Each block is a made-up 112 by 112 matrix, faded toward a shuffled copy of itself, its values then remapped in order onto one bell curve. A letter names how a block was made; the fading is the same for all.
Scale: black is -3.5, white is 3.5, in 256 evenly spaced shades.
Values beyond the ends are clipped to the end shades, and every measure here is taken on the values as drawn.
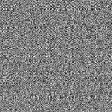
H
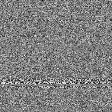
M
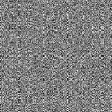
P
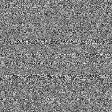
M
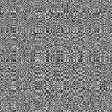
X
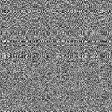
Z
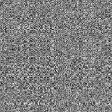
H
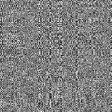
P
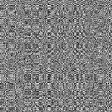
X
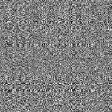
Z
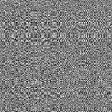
X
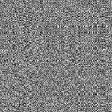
Z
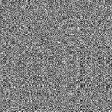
H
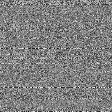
M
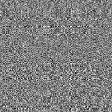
H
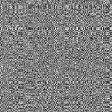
X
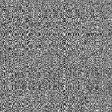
P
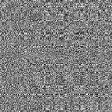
Z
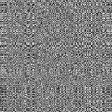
X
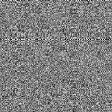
H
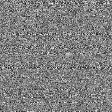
M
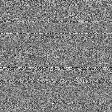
M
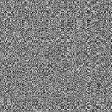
Z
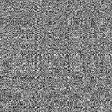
H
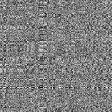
H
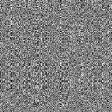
P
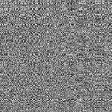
Z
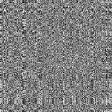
P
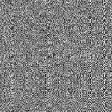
P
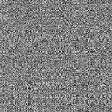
H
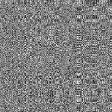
P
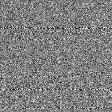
M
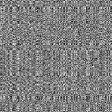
X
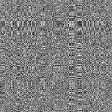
X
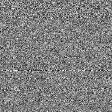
M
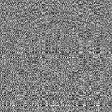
Z
